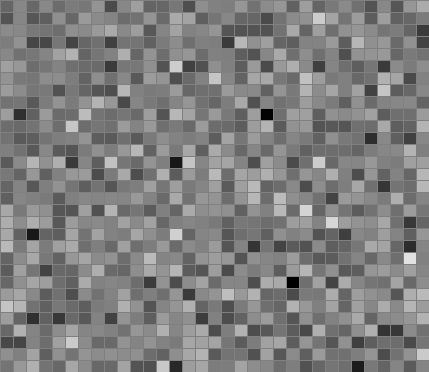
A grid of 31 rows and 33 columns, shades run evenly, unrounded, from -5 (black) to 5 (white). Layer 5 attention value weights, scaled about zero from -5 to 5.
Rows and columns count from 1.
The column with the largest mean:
33
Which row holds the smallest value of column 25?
6
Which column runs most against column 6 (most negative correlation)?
32
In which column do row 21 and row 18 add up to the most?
1
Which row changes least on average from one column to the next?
3
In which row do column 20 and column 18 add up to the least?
21
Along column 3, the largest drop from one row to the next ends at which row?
20
